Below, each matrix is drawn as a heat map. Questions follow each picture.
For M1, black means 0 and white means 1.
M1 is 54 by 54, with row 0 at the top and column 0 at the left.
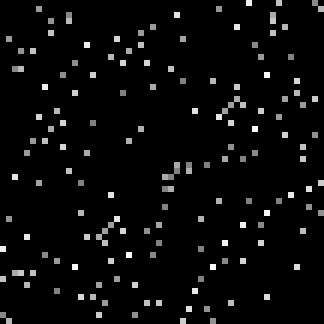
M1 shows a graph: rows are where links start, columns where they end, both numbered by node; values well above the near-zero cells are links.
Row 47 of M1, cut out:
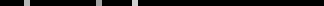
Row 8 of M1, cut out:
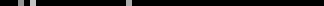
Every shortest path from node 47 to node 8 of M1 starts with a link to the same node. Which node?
node 4
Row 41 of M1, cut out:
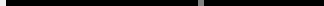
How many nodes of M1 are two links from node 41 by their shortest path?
3
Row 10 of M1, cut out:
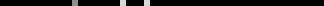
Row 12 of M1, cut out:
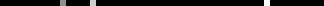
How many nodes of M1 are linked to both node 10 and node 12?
0
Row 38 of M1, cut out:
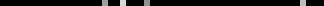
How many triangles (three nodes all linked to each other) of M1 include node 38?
2
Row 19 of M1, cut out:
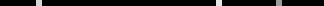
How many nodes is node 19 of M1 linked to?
3
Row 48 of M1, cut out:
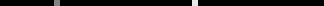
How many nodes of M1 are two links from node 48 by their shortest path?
2
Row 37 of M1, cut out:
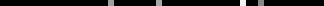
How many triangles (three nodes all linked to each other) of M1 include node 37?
3
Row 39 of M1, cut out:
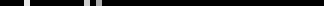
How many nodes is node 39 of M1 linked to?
3
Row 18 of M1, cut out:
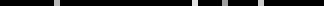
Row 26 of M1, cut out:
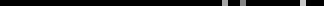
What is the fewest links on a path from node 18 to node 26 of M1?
2
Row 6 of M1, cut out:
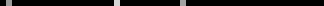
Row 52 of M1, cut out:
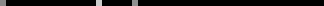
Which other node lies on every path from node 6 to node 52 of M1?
node 0
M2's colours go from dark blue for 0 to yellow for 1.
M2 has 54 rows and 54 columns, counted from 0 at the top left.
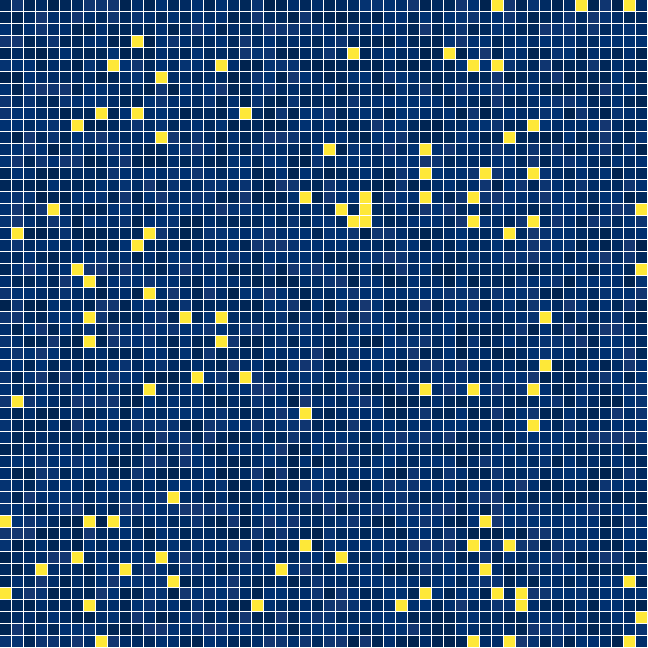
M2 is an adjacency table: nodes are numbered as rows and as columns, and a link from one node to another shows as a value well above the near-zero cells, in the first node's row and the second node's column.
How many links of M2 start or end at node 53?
7
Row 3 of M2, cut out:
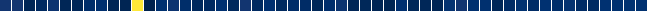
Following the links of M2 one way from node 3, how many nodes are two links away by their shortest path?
2
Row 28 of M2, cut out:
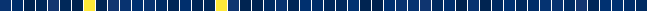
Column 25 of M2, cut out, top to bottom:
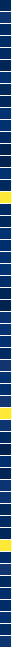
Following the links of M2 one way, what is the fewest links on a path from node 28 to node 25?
4
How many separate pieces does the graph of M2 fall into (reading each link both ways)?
4
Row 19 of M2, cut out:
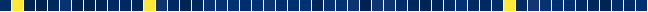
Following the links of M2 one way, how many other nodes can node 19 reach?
6
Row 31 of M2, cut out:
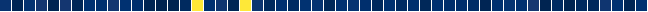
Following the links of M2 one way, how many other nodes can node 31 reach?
11
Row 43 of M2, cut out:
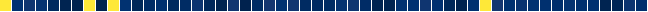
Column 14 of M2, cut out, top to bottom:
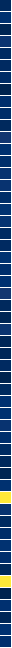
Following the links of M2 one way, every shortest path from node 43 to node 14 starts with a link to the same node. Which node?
node 0
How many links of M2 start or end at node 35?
6
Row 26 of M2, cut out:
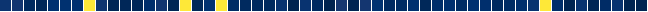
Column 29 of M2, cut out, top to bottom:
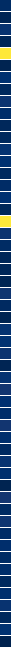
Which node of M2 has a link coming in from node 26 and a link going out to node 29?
node 18
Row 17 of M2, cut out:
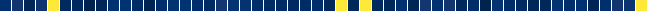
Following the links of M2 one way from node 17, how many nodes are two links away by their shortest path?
9
